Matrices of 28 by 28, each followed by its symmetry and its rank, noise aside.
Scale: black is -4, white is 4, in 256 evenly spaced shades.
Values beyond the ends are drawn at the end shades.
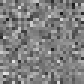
antisymmetric, rank eight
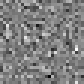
antisymmetric, rank six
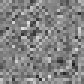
symmetric, rank eight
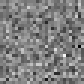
no symmetry, rank eight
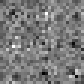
symmetric, rank six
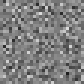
no symmetry, rank seven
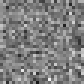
no symmetry, rank eight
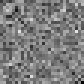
symmetric, rank seven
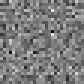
no symmetry, rank seven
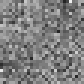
symmetric, rank eight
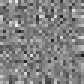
no symmetry, rank seven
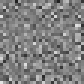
no symmetry, rank six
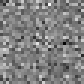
no symmetry, rank seven
